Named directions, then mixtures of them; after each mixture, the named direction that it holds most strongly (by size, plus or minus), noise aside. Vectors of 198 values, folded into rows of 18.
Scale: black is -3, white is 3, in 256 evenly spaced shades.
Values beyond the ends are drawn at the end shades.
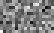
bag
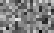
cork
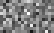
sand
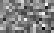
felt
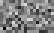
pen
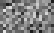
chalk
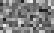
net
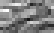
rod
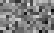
cork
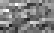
rod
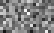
sand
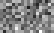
chalk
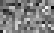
bag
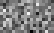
sand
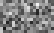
pen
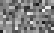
bag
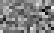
felt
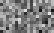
cork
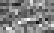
rod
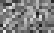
chalk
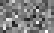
pen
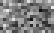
net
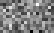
chalk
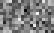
sand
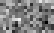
cork
